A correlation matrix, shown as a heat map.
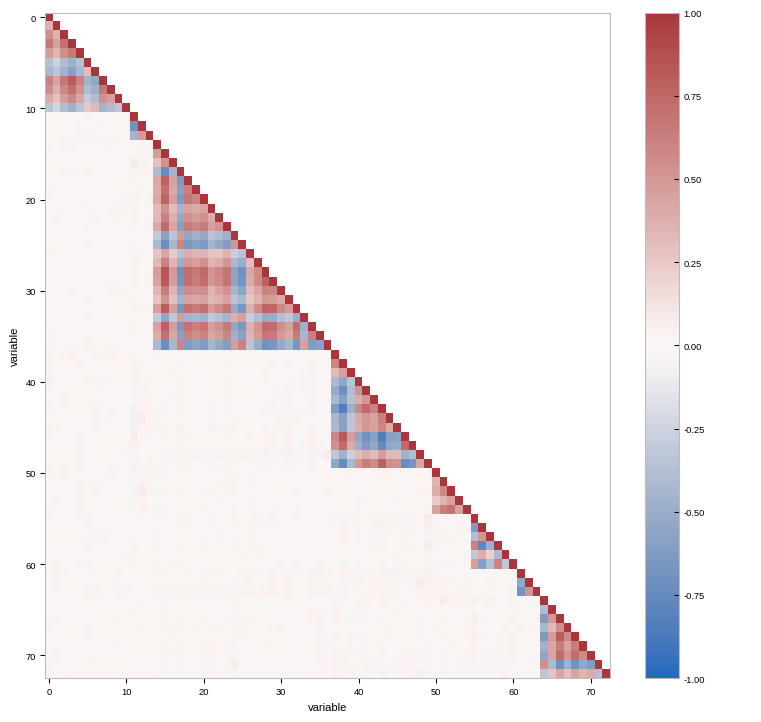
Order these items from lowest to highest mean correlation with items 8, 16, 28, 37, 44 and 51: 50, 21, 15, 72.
72, 50, 21, 15
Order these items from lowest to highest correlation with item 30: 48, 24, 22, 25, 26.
25, 24, 48, 26, 22
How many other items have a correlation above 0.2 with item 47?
4
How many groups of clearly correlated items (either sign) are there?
8
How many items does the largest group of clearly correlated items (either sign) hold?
23
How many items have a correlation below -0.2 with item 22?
5
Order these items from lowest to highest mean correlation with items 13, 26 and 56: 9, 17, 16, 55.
55, 17, 9, 16
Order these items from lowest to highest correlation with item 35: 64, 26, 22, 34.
64, 26, 22, 34
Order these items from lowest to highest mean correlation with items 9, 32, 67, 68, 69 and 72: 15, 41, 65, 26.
41, 26, 15, 65
